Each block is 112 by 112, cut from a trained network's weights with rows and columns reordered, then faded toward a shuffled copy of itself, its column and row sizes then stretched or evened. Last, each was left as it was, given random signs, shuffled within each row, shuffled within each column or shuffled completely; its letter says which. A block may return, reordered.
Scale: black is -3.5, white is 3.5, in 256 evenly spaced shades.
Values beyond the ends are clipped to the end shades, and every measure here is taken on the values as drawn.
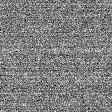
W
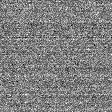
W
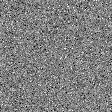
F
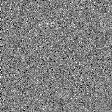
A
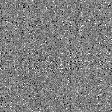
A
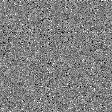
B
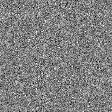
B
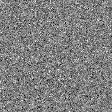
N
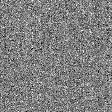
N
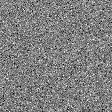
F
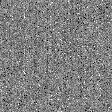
N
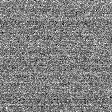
W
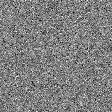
F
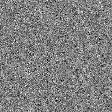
N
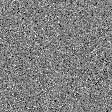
F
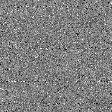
B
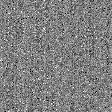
N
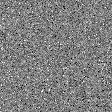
F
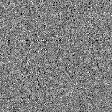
A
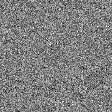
B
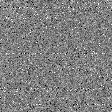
W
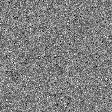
N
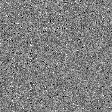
B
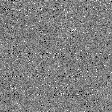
B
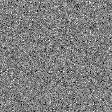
B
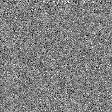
B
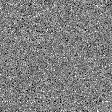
W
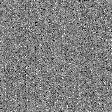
N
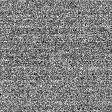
W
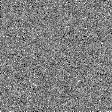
B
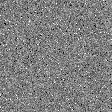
F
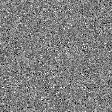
B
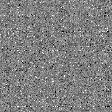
A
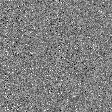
N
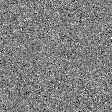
F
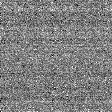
A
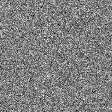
N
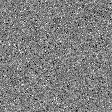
F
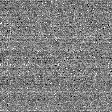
A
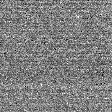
A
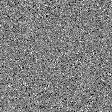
W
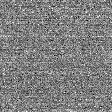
W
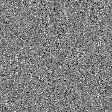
N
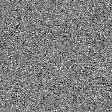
B
